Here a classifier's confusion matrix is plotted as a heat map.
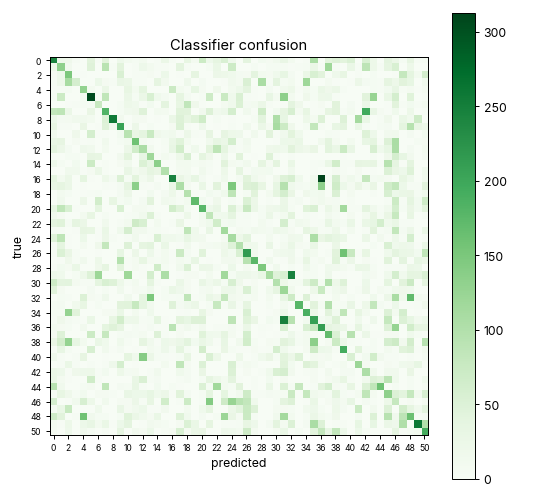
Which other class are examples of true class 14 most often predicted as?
45
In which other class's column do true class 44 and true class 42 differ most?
22
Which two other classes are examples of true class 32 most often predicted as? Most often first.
48, 13
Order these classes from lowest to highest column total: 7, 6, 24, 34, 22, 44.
44, 6, 22, 34, 7, 24
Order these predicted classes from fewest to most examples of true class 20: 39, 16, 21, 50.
21, 50, 16, 39
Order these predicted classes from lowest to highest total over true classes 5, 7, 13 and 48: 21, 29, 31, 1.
29, 21, 1, 31
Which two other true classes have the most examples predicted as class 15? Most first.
29, 46
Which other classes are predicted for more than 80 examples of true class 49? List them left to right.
35, 47, 50
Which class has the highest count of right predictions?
5
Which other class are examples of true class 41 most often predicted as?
17
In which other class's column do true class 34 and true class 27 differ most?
2
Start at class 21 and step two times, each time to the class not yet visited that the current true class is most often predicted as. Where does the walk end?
24
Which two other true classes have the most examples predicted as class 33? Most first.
44, 40
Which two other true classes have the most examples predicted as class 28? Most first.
3, 7
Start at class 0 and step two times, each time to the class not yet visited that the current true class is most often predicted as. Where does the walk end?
31
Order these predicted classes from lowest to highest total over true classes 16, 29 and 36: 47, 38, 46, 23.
47, 38, 23, 46
